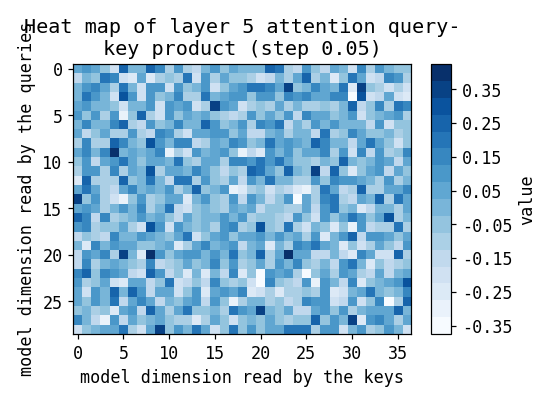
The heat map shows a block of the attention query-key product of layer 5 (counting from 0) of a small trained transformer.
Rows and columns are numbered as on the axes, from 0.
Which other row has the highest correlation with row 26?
17
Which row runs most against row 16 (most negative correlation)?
11
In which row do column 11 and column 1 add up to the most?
12
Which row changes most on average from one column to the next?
20
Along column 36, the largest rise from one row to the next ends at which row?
4
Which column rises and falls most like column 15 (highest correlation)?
36
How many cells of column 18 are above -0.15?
22
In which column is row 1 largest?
25
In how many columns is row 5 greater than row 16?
14
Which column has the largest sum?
8
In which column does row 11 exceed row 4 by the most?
26
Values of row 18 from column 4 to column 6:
0.15 0 0
